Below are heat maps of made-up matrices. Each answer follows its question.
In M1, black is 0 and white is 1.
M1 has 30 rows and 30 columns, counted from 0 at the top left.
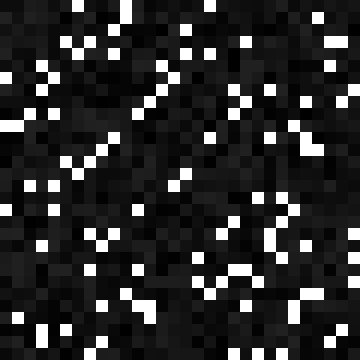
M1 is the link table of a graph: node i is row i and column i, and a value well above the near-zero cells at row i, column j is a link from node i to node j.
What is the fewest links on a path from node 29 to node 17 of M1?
4
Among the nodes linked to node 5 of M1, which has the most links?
node 3
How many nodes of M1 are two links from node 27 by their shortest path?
4
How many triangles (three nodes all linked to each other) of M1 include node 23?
2
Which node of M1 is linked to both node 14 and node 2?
node 15
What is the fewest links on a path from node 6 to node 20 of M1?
5
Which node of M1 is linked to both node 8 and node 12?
node 25
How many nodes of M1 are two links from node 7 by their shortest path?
9
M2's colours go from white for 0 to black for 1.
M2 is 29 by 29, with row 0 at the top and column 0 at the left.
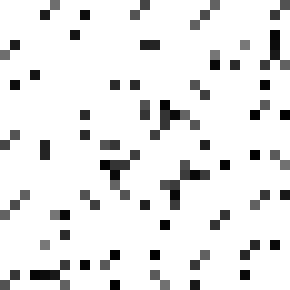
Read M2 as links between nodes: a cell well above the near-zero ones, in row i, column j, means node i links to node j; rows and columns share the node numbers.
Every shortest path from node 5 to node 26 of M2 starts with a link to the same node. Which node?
node 21
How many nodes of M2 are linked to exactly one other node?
4
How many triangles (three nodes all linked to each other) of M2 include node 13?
1
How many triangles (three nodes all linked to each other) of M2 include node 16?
2
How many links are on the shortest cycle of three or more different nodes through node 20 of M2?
4
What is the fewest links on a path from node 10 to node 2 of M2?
3
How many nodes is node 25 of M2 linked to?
4
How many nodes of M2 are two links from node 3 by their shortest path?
5
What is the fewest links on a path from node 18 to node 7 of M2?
6
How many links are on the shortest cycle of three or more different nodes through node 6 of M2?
4
